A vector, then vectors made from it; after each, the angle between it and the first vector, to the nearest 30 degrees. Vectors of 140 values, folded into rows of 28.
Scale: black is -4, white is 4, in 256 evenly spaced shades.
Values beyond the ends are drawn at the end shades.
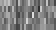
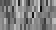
150 degrees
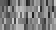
150 degrees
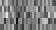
60 degrees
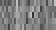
150 degrees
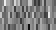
60 degrees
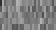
90 degrees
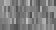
30 degrees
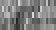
30 degrees
